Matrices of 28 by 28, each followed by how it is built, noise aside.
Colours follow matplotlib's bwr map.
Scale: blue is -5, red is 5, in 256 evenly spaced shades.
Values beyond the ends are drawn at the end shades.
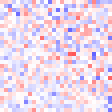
upper triangular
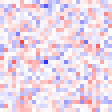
repeating rows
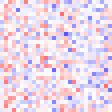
repeating rows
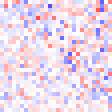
upper triangular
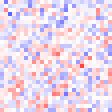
Hankel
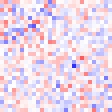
block diagonal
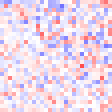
upper triangular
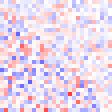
lower triangular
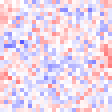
smooth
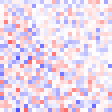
lower triangular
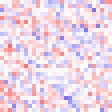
Toeplitz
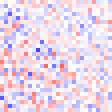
lower triangular
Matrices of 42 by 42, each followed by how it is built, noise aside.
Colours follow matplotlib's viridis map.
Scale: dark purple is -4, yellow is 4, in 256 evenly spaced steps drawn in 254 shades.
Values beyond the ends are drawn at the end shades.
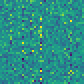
uneven columns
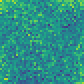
smooth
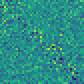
block diagonal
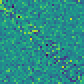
banded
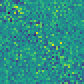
block diagonal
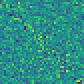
banded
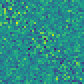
block diagonal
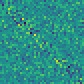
banded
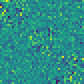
block diagonal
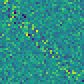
banded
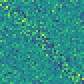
banded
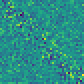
banded
